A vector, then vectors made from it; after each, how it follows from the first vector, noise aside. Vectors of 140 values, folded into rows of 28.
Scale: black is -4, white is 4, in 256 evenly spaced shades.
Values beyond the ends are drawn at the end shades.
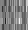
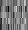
reversed, negated.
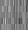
negated, shrunk.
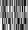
reversed, scaled up.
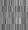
shrunk.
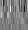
wrapped around, negated, partly zeroed.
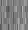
reversed, negated, shrunk.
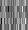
reversed, negated.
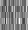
copied.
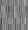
reversed, negated, shrunk.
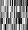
negated, scaled up.
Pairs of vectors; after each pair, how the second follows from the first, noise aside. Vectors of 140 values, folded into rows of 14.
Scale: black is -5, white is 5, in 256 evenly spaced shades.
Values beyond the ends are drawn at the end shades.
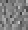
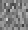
wrapped around.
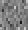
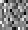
wrapped around, scaled up.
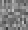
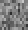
wrapped around, negated.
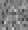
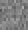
reversed, shrunk.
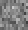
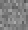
reversed, shrunk.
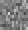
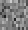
wrapped around, negated.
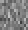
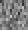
wrapped around, negated.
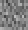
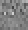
reversed, partly zeroed.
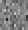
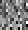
wrapped around, scaled up.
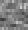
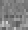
reversed, partly zeroed.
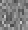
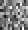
wrapped around, scaled up.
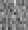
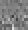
reversed, partly zeroed.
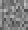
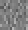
reversed, partly zeroed.
